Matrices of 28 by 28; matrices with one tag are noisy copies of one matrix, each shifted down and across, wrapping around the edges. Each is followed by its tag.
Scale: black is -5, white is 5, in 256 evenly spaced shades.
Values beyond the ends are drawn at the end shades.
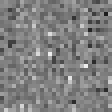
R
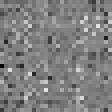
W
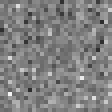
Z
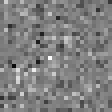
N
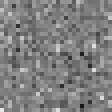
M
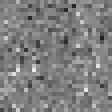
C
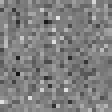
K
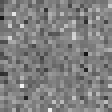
K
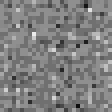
M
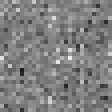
W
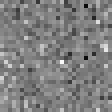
M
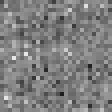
W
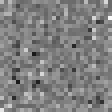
N
